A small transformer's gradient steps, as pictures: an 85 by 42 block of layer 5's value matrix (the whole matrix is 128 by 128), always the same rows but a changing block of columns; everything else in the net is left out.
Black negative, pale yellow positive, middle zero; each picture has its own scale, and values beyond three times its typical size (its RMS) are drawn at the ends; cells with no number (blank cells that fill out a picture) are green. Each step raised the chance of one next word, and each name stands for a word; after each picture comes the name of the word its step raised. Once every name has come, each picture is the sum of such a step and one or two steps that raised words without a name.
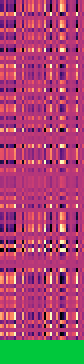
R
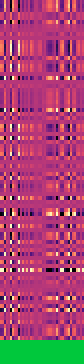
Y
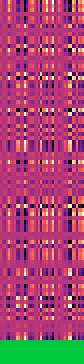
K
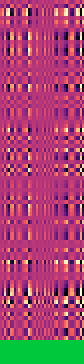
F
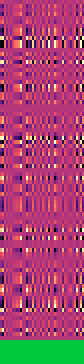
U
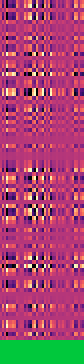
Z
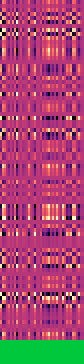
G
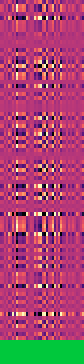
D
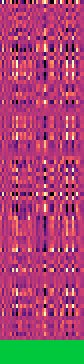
G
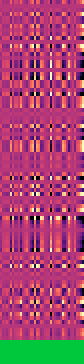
Z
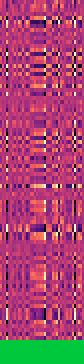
D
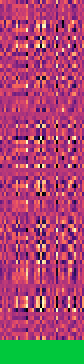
U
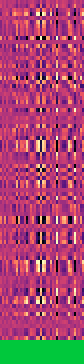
F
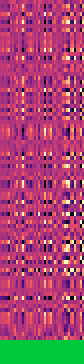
Y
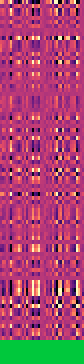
F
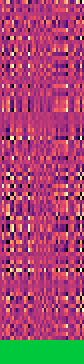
Y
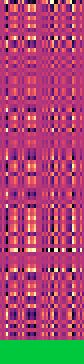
R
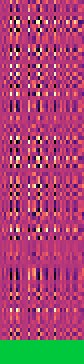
G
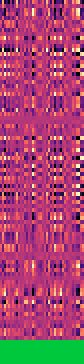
F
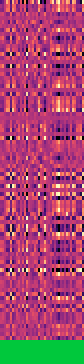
Y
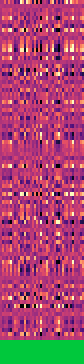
G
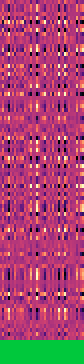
G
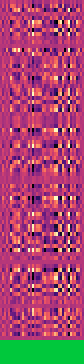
R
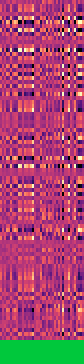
G
